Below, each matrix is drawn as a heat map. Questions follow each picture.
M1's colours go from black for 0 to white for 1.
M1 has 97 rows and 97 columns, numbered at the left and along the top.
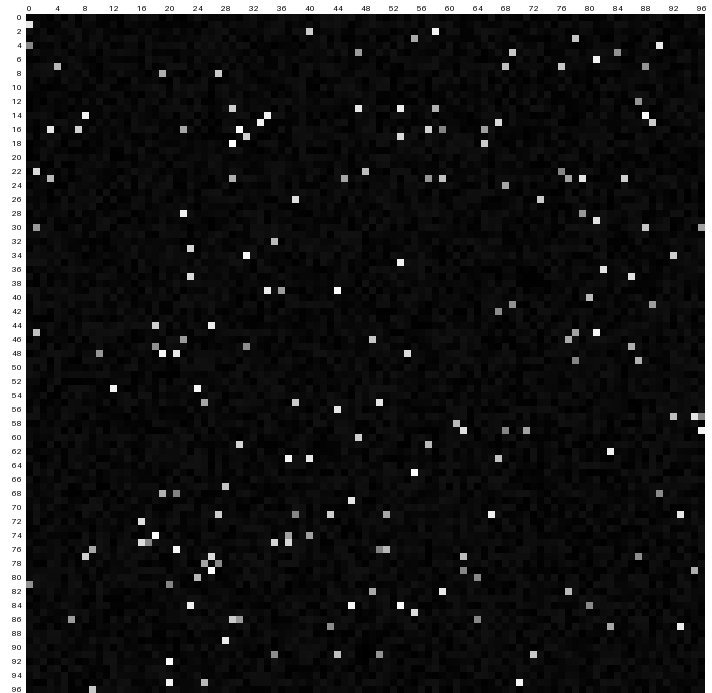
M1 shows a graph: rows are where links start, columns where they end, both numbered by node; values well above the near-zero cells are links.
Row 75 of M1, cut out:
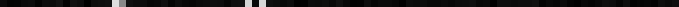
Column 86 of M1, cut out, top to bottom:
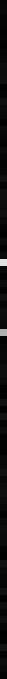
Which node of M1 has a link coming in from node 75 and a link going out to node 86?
node 37
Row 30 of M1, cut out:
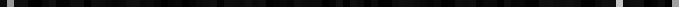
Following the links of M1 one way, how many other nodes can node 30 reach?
5
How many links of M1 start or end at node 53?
6
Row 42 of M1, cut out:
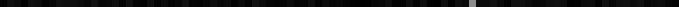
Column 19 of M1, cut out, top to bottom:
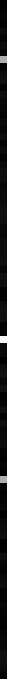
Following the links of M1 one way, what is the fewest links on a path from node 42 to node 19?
5
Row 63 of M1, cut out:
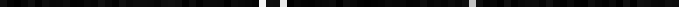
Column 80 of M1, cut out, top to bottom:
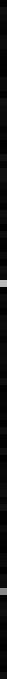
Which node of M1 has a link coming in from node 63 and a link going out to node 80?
node 40
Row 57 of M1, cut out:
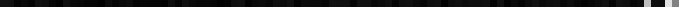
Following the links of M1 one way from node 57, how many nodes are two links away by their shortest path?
4
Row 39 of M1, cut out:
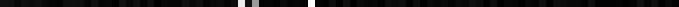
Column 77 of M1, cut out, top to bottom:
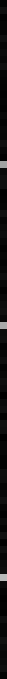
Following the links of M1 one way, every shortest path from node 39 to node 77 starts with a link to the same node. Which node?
node 36
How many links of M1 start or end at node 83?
2
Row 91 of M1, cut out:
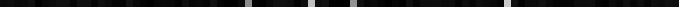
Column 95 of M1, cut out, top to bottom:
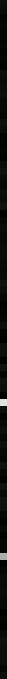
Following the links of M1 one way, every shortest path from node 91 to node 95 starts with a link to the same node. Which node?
node 72
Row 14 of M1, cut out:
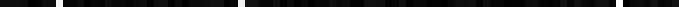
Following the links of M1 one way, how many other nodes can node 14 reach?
8
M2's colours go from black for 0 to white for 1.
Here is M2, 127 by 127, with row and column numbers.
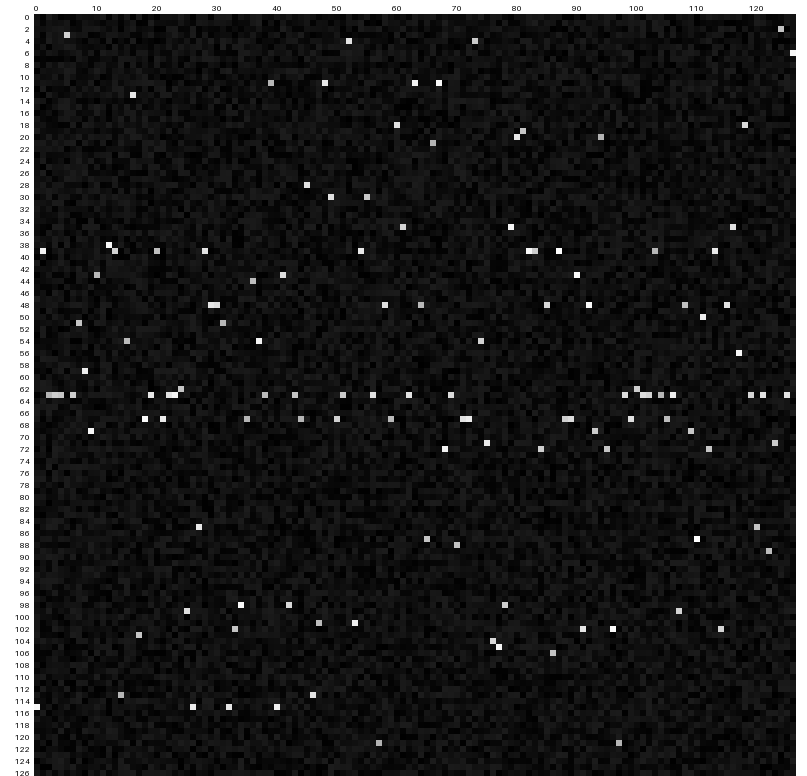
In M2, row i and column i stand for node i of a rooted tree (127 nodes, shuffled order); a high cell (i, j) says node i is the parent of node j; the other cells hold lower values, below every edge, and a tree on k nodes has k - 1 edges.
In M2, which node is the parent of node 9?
69
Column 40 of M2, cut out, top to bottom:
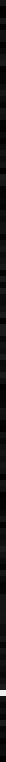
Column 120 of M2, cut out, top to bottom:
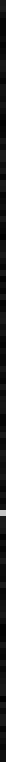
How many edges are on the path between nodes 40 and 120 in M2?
4
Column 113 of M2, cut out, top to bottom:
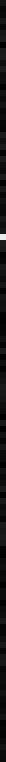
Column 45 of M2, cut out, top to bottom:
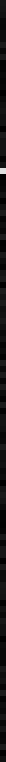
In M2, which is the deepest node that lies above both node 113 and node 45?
39
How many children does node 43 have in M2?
3
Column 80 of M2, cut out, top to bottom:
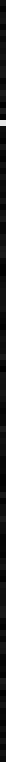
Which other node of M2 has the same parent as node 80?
94
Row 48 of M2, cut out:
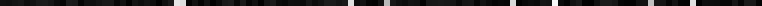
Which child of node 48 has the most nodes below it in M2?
115
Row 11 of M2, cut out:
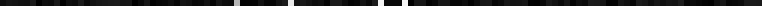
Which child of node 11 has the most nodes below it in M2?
63
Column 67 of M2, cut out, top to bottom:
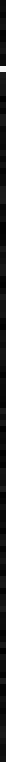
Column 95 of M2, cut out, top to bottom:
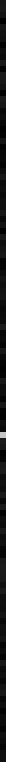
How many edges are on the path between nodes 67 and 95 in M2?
2
